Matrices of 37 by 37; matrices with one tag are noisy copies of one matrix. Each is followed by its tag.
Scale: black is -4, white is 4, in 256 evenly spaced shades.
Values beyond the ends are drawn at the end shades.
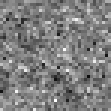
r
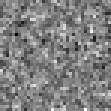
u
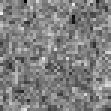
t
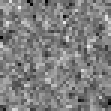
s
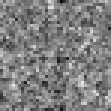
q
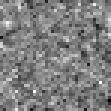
s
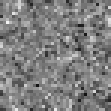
s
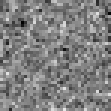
u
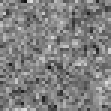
t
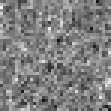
t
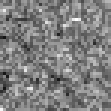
r
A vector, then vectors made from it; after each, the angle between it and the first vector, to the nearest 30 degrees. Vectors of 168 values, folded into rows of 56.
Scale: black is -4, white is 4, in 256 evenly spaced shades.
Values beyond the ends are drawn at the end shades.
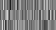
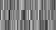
60 degrees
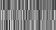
90 degrees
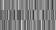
90 degrees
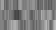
90 degrees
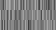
120 degrees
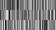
30 degrees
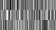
30 degrees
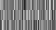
90 degrees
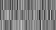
60 degrees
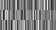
60 degrees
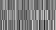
60 degrees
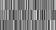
90 degrees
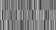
90 degrees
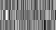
60 degrees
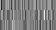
90 degrees
